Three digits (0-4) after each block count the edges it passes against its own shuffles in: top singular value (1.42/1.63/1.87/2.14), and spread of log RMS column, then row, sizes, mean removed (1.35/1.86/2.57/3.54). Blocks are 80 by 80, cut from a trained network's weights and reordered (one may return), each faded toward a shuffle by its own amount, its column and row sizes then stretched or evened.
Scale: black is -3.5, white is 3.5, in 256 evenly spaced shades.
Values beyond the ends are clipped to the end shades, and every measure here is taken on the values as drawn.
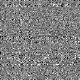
2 1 3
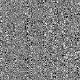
1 3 1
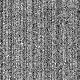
4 1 0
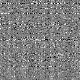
1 0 3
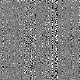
1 4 2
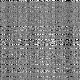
4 0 4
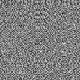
4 1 1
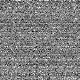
2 0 2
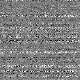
3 1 4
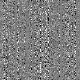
1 4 0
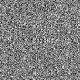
3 0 1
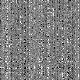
3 3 1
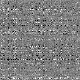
2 2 3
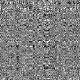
4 2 3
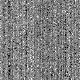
3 2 0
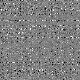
0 1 3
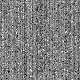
3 1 0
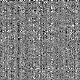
3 2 2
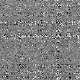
0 3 3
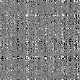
3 3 3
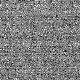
1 0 1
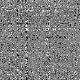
1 2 2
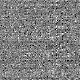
1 2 1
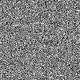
1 0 1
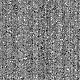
2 0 0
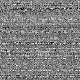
3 0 3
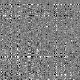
4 3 3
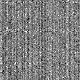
4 1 1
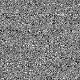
0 0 2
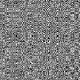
4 3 1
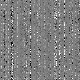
1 4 0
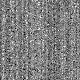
3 1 0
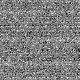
2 0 2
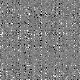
0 3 2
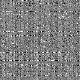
3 0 3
